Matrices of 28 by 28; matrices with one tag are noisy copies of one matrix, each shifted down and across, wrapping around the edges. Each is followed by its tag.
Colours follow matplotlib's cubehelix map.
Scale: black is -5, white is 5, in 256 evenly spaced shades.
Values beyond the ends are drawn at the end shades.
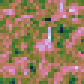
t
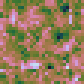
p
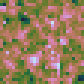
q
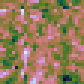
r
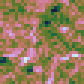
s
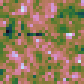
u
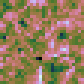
t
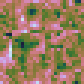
t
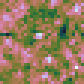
u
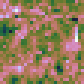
t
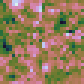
q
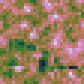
u
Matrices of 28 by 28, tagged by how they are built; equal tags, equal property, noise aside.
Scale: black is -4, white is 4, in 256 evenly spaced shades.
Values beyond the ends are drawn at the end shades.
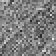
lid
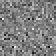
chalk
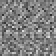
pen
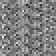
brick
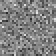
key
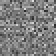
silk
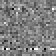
chalk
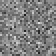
brick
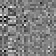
silk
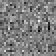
silk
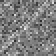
lid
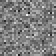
brick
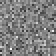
key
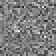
silk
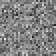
brick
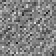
lid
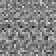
pen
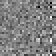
silk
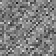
lid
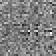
silk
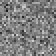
key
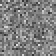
key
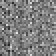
brick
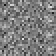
brick
